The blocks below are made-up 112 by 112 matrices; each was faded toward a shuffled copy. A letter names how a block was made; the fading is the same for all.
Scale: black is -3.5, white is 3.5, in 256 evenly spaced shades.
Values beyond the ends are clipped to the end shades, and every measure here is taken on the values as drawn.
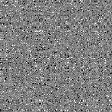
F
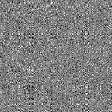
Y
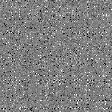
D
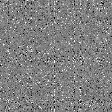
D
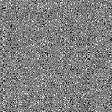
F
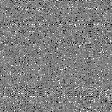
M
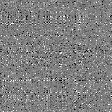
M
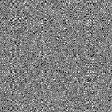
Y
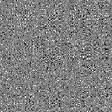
F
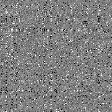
D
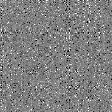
D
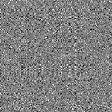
Y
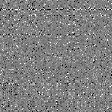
M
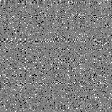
M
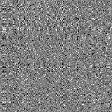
Y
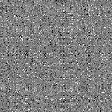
F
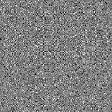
Y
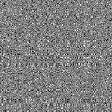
Y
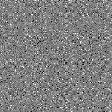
F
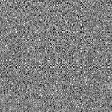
Y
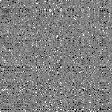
M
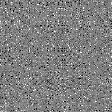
D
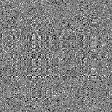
Y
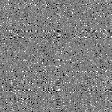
M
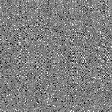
F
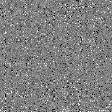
D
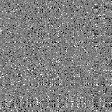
M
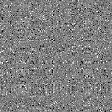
F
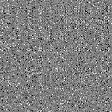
F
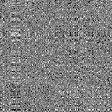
Y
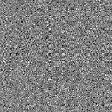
Y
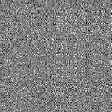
Y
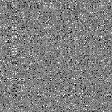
F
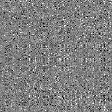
F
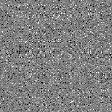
F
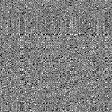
Y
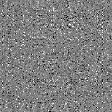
D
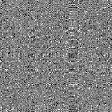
Y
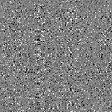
F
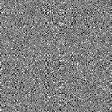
Y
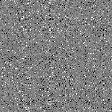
D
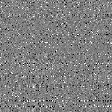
M
